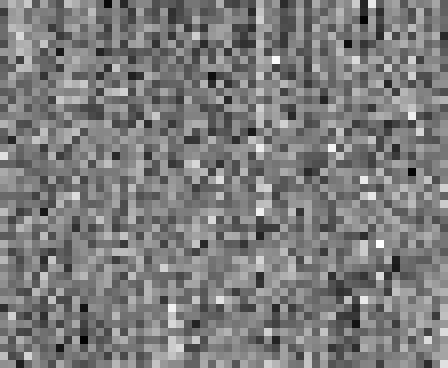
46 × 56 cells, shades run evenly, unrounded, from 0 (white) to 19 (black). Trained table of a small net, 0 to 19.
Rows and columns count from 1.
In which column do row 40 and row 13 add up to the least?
56
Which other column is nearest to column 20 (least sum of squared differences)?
23
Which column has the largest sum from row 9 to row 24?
39
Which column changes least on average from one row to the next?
40
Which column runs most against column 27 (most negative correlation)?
2
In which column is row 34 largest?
50
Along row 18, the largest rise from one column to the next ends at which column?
48
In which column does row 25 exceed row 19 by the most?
33
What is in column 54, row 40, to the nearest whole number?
9
